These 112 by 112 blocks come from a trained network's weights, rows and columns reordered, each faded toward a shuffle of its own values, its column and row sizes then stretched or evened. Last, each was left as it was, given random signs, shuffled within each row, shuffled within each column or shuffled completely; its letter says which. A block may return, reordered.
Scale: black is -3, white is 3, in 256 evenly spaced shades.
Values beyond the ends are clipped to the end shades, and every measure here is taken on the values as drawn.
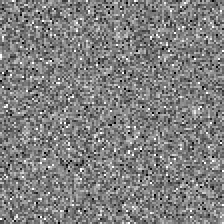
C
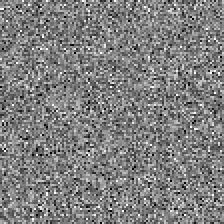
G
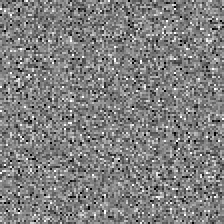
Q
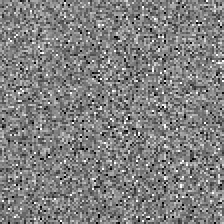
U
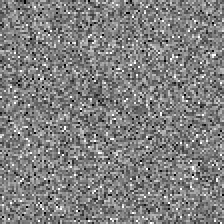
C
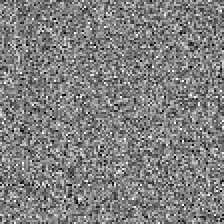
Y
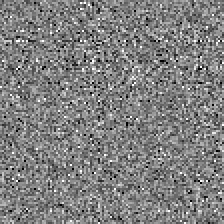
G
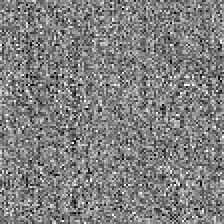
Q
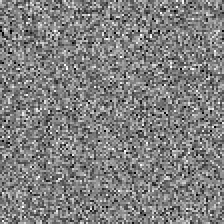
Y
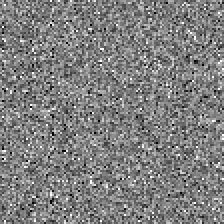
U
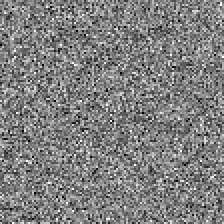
C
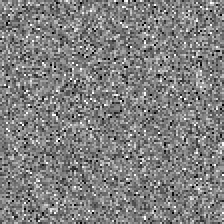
U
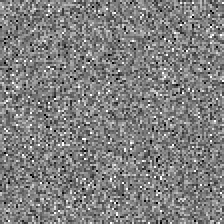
U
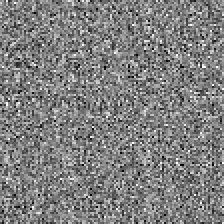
Q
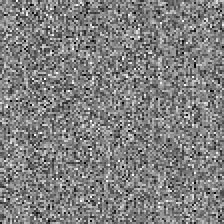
U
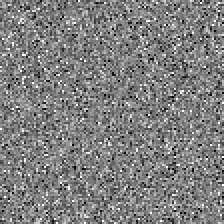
U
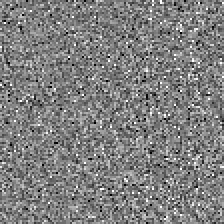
U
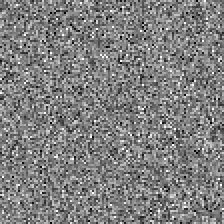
C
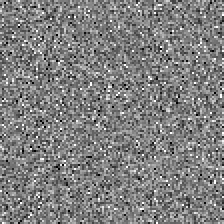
U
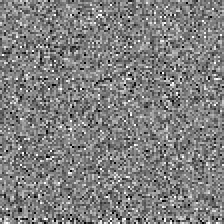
G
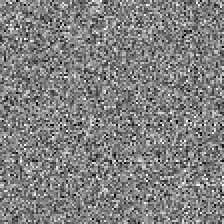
G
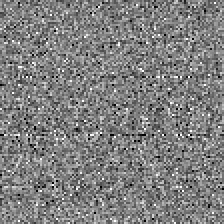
Q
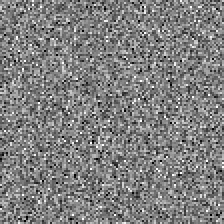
C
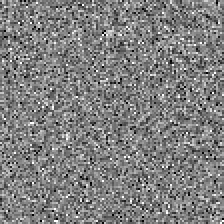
C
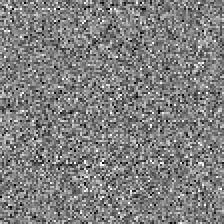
G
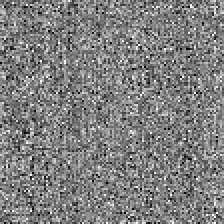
Q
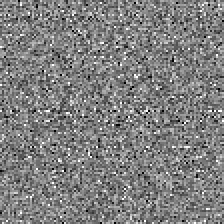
Y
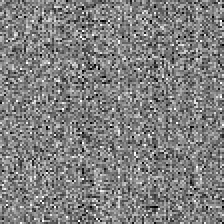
Q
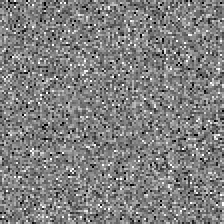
C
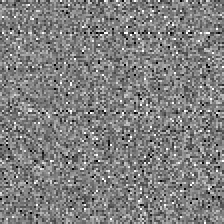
Q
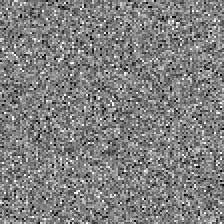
C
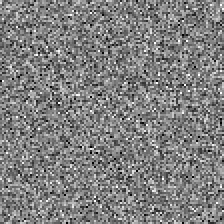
C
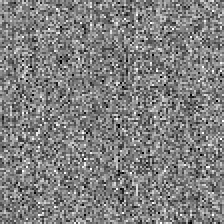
U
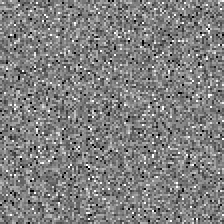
U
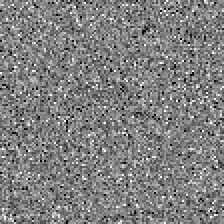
C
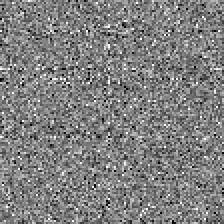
G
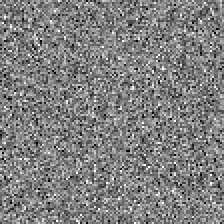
U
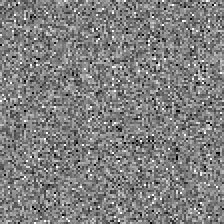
U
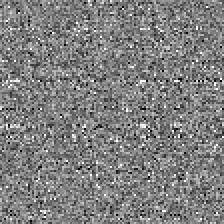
Q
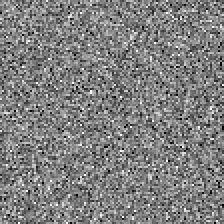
C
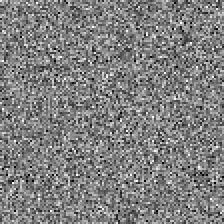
Y
